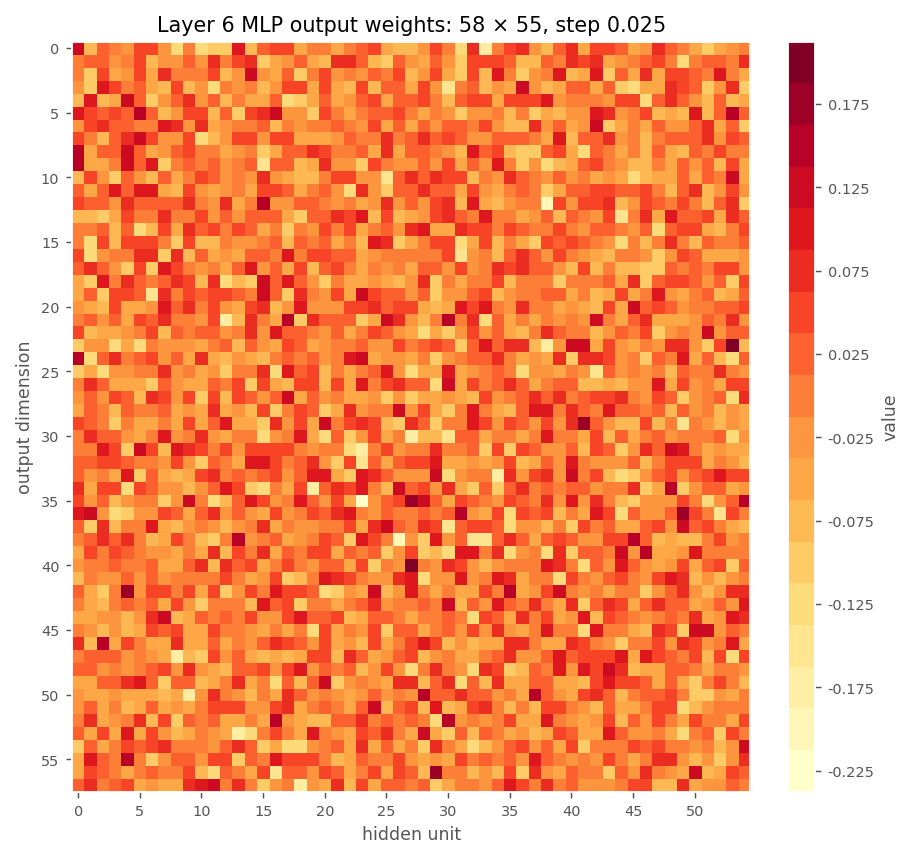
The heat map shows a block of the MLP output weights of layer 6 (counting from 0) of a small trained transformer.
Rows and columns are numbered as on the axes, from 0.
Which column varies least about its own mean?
21
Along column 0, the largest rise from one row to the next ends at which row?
24
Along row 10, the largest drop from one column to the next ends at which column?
54
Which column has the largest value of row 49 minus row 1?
20
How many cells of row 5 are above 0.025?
16
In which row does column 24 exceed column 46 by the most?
42
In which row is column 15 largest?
12
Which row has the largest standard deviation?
35
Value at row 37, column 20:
0
